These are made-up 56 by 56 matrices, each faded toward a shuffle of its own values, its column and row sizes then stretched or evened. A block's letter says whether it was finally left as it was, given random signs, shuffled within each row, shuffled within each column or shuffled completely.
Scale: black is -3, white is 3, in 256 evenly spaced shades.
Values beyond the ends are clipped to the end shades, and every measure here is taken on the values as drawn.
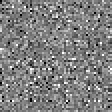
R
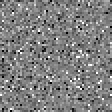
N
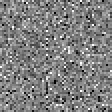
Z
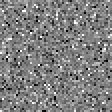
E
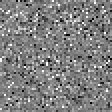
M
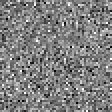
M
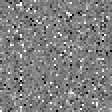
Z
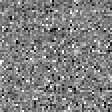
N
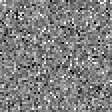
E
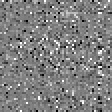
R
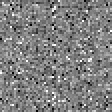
Z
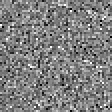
E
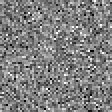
E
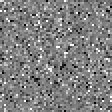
E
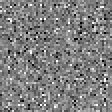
N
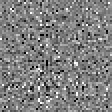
R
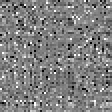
R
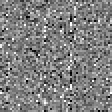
Z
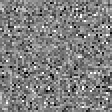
M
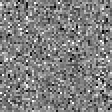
Z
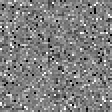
E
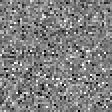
M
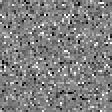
M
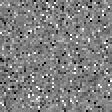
E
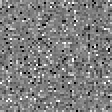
N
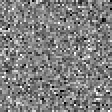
E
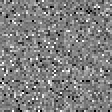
M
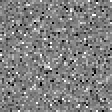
E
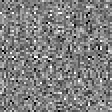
R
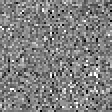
R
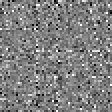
R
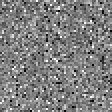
Z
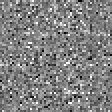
N
